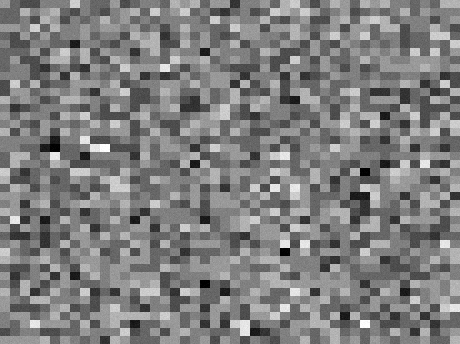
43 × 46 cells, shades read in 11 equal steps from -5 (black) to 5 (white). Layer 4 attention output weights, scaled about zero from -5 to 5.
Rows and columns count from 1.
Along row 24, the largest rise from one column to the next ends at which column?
28
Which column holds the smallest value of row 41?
14
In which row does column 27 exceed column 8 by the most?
35
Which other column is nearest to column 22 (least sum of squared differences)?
11
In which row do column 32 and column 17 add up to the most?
40
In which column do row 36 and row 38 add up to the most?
42
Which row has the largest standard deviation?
37
